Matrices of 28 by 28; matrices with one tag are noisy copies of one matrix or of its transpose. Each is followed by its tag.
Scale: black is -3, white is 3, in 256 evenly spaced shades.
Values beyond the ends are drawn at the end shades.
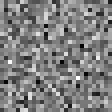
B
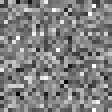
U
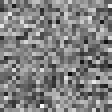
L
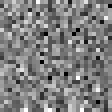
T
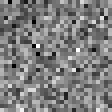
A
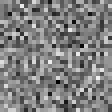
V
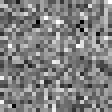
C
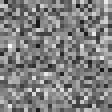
C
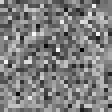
U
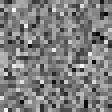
L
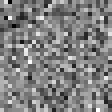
A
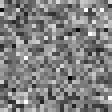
A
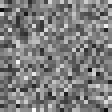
A
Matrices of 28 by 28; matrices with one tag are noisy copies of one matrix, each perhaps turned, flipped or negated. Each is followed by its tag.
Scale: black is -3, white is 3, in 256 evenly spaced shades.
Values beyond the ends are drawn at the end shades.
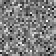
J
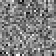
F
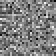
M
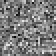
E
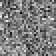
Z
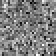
F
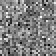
Z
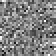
F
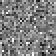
F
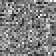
M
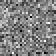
M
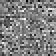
Z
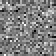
M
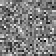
M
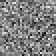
J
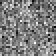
Z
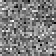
Z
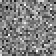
J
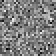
J
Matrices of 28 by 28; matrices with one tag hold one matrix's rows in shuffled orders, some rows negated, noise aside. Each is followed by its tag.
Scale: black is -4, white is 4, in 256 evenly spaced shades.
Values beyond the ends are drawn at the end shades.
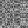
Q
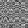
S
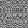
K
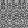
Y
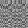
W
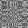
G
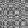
S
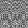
W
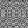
Y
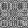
G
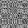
G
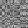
Q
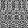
Y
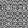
K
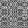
G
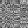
Q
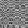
S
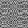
G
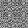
W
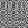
Y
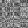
Q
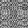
G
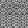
Y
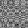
S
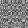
W
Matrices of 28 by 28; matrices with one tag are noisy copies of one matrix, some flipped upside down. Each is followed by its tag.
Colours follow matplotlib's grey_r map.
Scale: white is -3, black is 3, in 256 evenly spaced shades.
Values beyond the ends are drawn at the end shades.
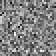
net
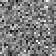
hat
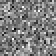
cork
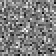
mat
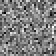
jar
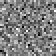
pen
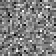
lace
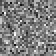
net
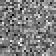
lace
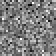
lace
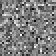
net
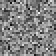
hat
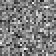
lace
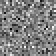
jar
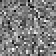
net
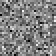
hat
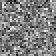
hat
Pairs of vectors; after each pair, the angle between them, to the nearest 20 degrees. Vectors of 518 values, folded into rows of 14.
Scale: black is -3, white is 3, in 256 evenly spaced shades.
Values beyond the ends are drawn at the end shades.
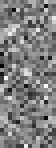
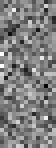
160 degrees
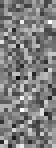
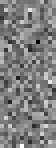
60 degrees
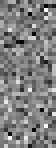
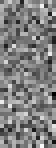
80 degrees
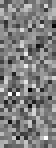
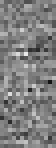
40 degrees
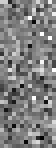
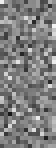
80 degrees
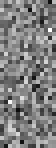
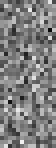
160 degrees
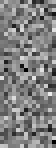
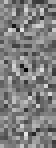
40 degrees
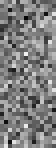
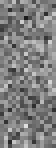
20 degrees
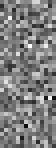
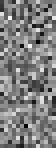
40 degrees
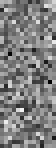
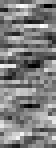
100 degrees
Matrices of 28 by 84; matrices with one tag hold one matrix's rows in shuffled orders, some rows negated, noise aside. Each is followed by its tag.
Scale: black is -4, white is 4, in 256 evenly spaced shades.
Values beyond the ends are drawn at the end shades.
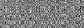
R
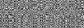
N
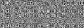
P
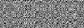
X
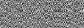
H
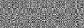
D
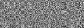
R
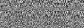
H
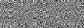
N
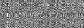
P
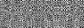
H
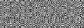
R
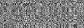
X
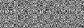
N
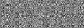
P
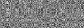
P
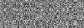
X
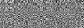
N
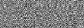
X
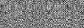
H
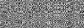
H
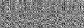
P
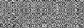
D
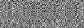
D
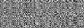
X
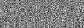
R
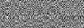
P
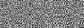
H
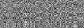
X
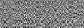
X
